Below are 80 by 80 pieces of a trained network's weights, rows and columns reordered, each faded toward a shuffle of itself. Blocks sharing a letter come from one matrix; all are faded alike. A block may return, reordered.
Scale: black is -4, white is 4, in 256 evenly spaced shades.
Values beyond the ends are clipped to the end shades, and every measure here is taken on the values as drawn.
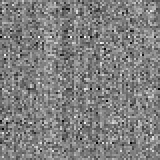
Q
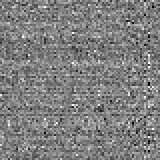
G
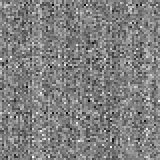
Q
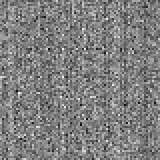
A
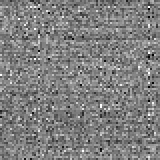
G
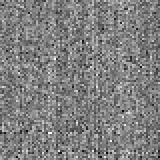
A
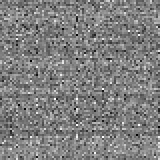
G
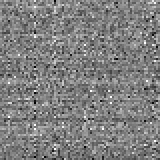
G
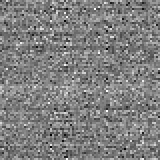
G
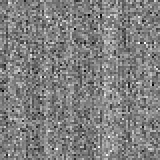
Q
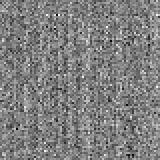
A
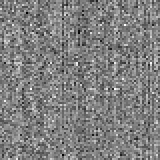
A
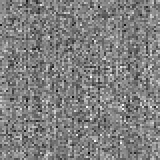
A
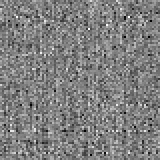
Q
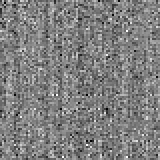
Q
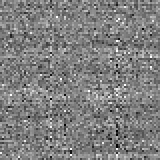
G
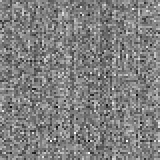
A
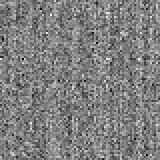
A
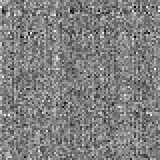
A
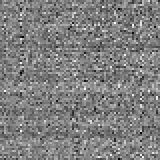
G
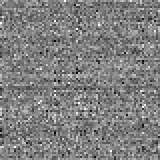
G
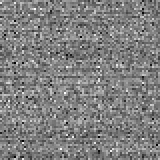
G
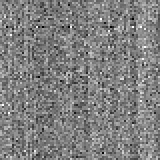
Q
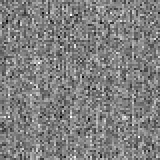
A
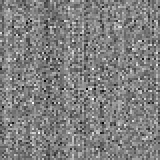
Q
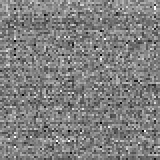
G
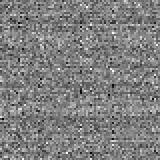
G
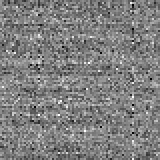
G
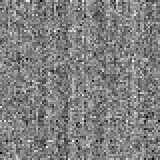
A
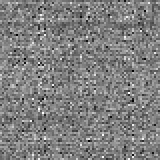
G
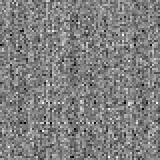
Q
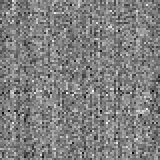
Q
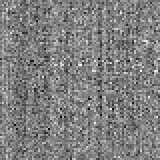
Q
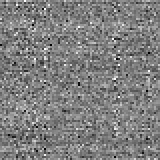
G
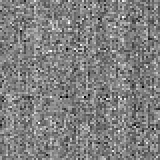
A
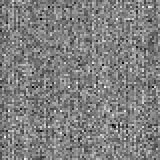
A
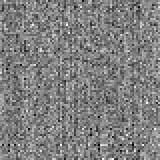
Q
